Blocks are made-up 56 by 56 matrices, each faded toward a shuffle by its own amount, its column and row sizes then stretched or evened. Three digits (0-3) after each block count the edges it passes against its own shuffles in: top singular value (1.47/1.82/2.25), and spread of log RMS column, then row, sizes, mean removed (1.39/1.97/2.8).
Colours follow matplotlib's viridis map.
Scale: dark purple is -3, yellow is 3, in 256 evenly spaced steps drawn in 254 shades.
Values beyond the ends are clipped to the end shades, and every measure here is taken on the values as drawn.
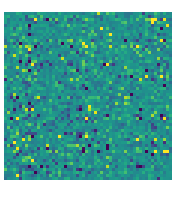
0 1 1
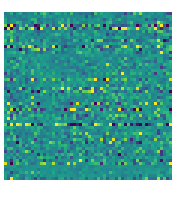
1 1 3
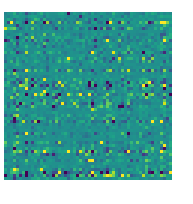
1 2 3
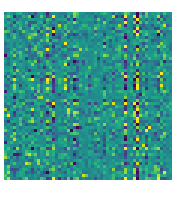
3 3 1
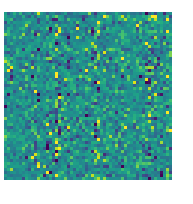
0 2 0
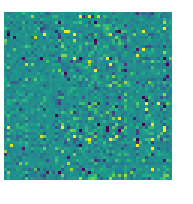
0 2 1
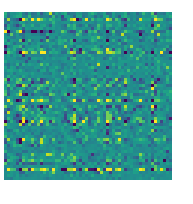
3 2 3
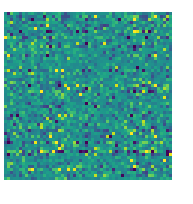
1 1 2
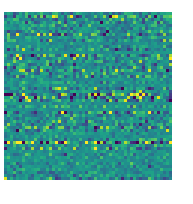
0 0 3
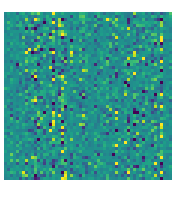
0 3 0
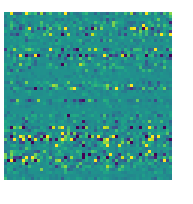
1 0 3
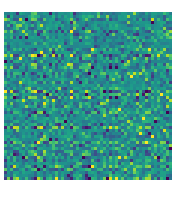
3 1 2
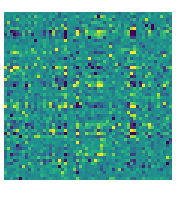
3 2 2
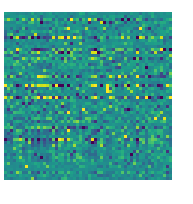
3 0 3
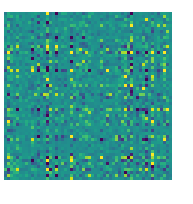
2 3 2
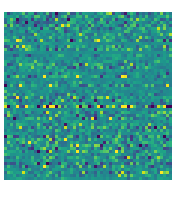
1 0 3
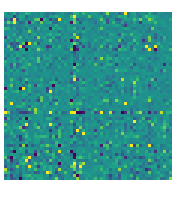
0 2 2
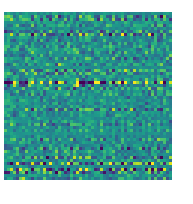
3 0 3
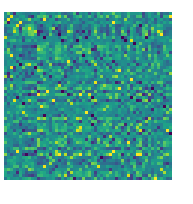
3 0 1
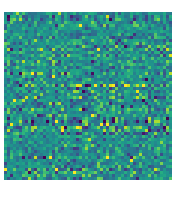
3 0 2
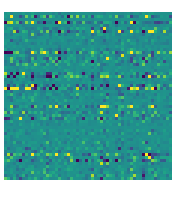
0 2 3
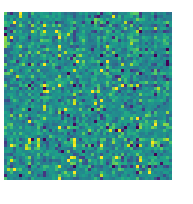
2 2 1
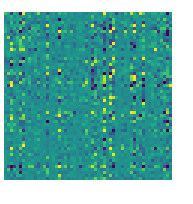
1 3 2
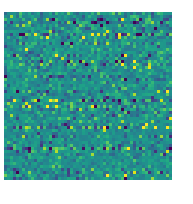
1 0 2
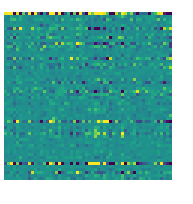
3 1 3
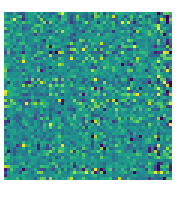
0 2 2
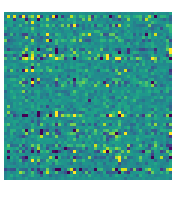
1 2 3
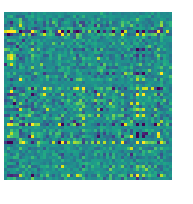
3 2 3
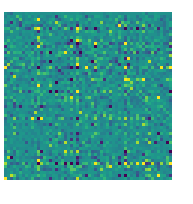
2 2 2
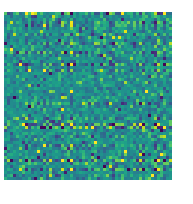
3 1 2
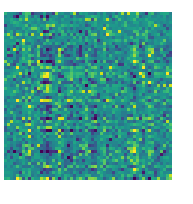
3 2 2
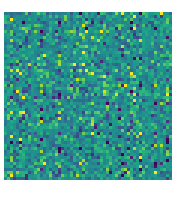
0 2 0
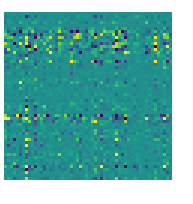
0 2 3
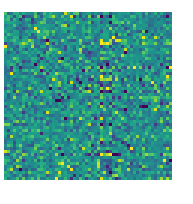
2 1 1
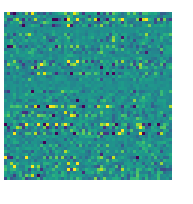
0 1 3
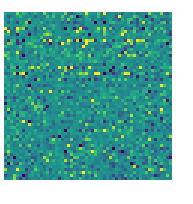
0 1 2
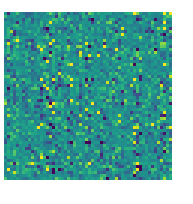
0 2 1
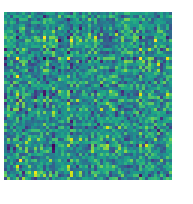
3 2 2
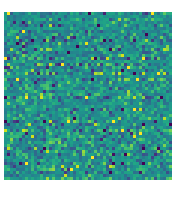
0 0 2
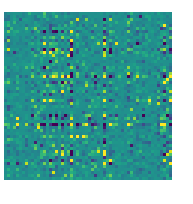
3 3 2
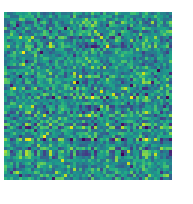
3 1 2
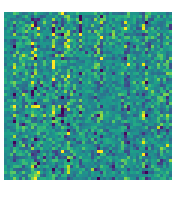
0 3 0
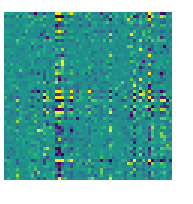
3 3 2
